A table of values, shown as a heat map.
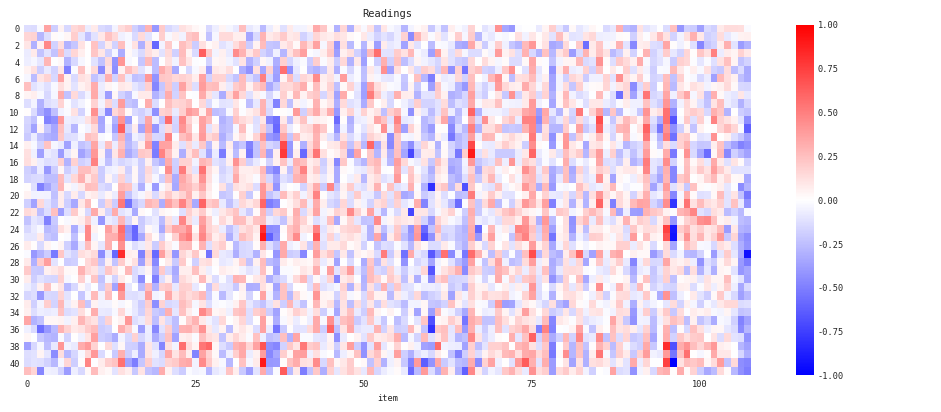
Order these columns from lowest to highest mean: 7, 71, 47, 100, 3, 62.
3, 7, 100, 71, 62, 47
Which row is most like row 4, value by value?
31
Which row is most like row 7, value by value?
34
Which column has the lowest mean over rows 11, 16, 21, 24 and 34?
96
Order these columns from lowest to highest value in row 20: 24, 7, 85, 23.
7, 23, 24, 85
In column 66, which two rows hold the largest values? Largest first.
15, 14
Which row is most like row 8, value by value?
16
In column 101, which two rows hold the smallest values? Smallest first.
15, 41
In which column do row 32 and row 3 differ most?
14
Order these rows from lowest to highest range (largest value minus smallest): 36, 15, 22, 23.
23, 22, 36, 15
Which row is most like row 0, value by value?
33
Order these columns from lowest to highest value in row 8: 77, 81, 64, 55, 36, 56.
64, 36, 81, 56, 77, 55
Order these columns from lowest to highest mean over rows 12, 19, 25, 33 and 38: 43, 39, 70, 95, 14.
39, 70, 14, 43, 95
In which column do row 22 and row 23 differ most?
57
